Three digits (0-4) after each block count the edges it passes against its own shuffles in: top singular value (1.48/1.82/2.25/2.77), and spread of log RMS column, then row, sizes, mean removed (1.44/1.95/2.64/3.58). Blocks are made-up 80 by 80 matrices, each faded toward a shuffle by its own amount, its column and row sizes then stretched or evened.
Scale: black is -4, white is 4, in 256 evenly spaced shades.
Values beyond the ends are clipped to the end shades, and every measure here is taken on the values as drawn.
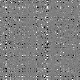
3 3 2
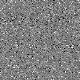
0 0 2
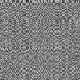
4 1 3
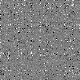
0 2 2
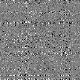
2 2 3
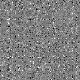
2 2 1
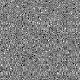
3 1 0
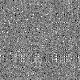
2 0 1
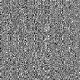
3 2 0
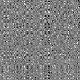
4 2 1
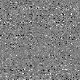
0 1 2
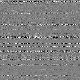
3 0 4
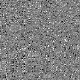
2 2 1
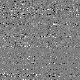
0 1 3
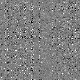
1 3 2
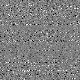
0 0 3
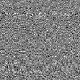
3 0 2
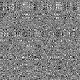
3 0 2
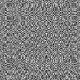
4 3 0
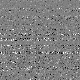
1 0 3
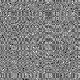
4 0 1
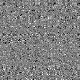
2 0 2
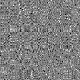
3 1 0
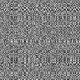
4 2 3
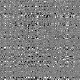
3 2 3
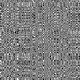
4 3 0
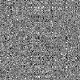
2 2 1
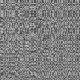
4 2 1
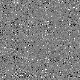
1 1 2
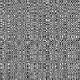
4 3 2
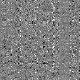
2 3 1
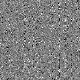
2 2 0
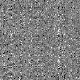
2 2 0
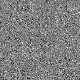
1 1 1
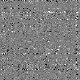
1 1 3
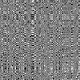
4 3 1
